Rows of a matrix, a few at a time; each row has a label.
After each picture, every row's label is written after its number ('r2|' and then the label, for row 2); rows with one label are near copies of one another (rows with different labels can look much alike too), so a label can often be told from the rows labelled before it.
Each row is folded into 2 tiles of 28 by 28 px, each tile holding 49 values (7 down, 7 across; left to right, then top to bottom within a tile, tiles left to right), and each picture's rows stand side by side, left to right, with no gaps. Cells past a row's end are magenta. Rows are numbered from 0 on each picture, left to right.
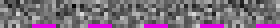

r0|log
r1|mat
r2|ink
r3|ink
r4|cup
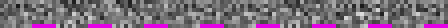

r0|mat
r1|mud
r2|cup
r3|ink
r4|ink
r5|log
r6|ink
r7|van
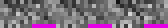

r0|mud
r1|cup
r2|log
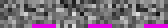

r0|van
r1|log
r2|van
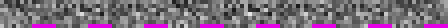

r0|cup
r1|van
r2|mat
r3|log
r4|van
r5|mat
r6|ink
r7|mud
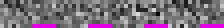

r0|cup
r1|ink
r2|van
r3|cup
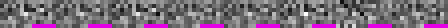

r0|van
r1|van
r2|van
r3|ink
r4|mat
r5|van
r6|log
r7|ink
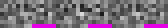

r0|ink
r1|van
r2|ink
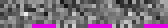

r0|van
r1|log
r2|mud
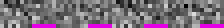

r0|log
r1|ink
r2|cup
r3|mat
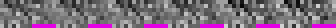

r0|log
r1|cup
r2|cup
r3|mud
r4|cup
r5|cup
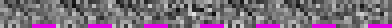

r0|log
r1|cup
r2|cup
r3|van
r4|log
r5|cup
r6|ink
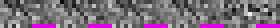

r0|log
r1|cup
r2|log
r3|cup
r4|van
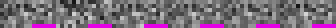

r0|mat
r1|mud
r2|ink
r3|mat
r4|van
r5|mat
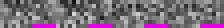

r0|mud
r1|mud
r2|mat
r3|ink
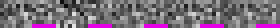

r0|mat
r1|log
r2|ink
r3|ink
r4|mat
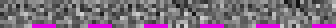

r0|ink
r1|van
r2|ink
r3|log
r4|ink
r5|cup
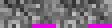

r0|log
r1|mud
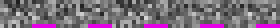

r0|mud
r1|van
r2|mud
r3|mat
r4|mat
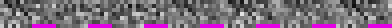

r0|log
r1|ink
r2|ink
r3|cup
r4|mud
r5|mud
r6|cup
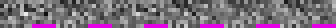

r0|van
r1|mud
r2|van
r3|log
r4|mud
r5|cup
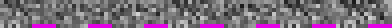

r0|log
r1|ink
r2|van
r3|mud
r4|mat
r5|log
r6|mud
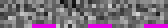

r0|ink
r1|cup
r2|van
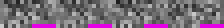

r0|mud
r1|mud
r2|log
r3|mat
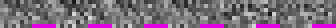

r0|mud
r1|mud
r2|cup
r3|cup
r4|ink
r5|ink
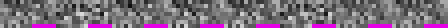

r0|mud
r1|ink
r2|cup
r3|log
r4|mud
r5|ink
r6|mud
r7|mud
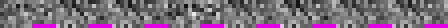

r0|mat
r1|cup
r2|cup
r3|mat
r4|cup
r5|cup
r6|cup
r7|cup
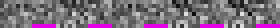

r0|mat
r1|mud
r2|mat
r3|log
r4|log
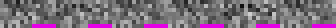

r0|mud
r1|mat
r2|mud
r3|cup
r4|mat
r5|cup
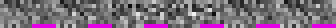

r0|cup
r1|log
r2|mat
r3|van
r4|cup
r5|cup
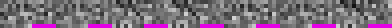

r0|ink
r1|ink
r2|log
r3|log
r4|ink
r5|ink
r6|cup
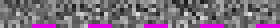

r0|mud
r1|ink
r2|van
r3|mud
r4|van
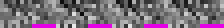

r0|mud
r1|log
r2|cup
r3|cup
